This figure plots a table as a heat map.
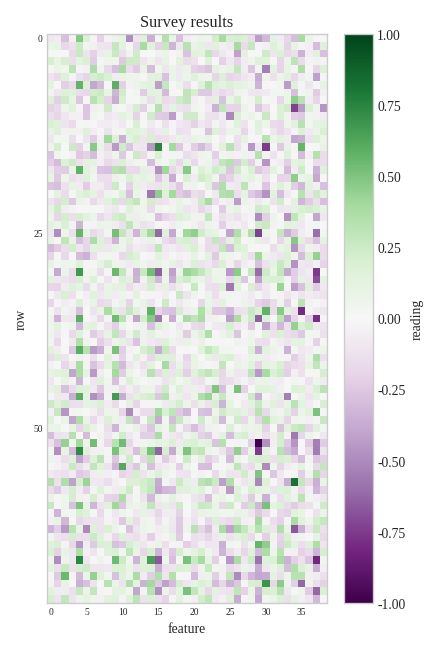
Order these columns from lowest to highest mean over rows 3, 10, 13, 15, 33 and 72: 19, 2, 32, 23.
23, 19, 32, 2
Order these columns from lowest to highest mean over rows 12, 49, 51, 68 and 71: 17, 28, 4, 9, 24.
17, 24, 28, 9, 4
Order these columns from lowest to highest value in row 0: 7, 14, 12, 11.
11, 14, 7, 12
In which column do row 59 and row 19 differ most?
35
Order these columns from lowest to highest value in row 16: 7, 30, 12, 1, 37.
30, 1, 37, 7, 12
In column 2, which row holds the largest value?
69
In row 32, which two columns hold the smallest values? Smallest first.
25, 34
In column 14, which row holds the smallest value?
20
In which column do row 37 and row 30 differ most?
4
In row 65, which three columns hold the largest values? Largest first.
29, 30, 37
